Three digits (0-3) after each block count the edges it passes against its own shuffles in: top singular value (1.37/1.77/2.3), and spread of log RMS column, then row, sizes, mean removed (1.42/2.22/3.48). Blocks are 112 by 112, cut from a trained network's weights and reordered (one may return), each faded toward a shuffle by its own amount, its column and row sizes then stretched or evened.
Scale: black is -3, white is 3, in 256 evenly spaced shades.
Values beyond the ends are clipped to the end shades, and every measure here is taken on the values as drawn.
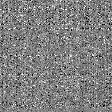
1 0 2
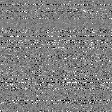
1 1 3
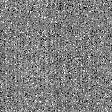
1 0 1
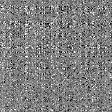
2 1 2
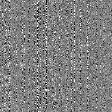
1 3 0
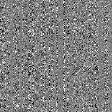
1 3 1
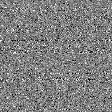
0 0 2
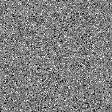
0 1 1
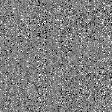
0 2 1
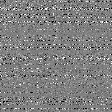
0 1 3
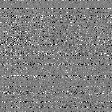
0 1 3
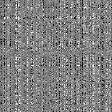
3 3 2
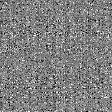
1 0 2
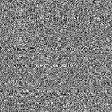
2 0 2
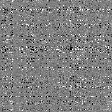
0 2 3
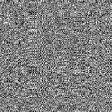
3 1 2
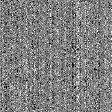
2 2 0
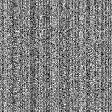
3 0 1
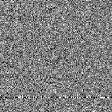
3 1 1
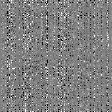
2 3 2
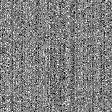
2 1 0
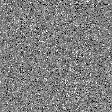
0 1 0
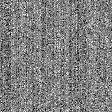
2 1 0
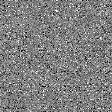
0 1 2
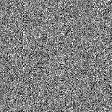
1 1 0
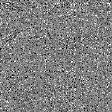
0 2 2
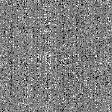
1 2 1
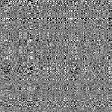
3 2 3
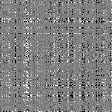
3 3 3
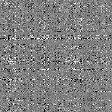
1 2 3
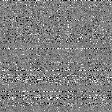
1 1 3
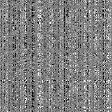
3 3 2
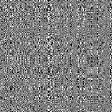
3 3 2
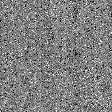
0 1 0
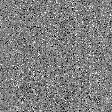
0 1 0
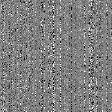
1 3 0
